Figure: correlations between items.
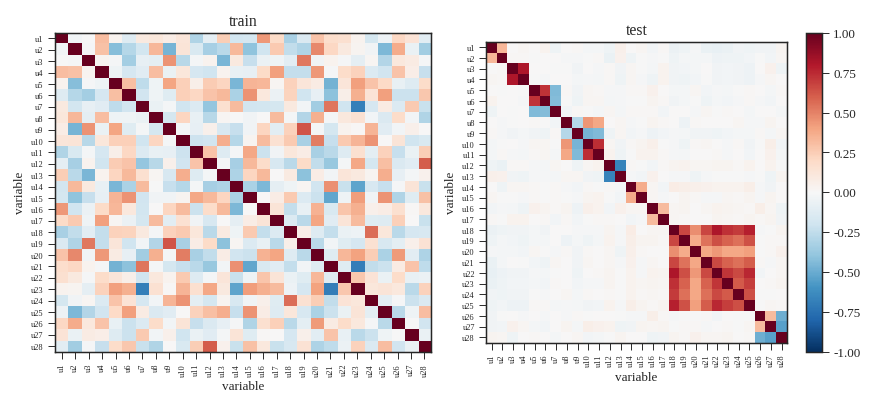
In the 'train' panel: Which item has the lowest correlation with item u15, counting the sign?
u21
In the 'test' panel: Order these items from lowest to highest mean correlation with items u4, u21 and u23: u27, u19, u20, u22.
u27, u20, u19, u22
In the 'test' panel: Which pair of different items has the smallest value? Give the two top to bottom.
u12, u13
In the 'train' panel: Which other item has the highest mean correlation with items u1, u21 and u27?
u7
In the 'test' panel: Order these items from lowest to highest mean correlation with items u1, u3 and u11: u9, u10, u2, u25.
u9, u25, u2, u10
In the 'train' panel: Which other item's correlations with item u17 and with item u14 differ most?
u23
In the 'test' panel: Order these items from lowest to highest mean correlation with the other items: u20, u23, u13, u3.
u13, u3, u20, u23
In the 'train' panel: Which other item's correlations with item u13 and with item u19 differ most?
u3
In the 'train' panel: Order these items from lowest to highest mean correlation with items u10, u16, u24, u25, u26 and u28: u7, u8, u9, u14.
u14, u7, u8, u9
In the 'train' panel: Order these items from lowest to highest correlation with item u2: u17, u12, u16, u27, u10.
u12, u16, u27, u10, u17
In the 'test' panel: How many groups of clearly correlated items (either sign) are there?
9
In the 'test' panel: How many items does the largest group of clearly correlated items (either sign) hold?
8
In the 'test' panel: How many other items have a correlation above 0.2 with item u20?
7
